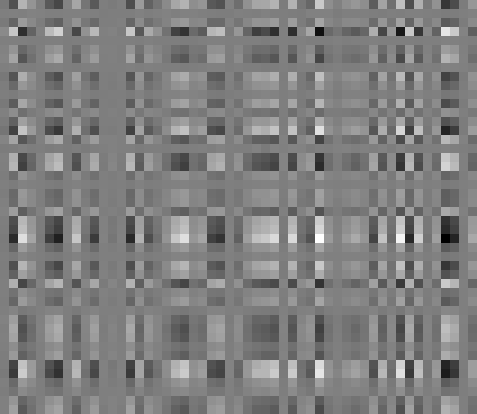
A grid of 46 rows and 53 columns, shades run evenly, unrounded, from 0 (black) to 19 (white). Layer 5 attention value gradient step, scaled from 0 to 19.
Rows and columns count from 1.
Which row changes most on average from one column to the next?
27
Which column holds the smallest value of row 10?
50
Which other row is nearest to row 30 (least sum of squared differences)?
1
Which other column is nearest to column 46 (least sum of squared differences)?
15
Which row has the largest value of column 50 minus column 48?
4
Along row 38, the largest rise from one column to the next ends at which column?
46
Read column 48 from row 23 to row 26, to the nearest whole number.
9 10 9 9
